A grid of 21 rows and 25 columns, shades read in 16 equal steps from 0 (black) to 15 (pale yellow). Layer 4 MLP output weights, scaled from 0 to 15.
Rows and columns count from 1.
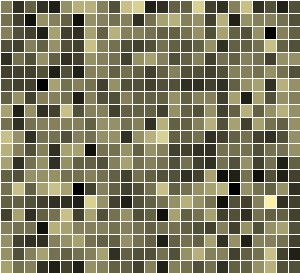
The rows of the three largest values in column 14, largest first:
11, 15, 10
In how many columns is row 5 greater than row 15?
7
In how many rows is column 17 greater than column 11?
10
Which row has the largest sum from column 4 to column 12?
1
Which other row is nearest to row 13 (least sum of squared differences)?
12
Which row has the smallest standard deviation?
6
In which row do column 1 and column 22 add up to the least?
14
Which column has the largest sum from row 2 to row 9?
8
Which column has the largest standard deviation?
23
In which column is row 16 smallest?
19
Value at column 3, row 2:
1
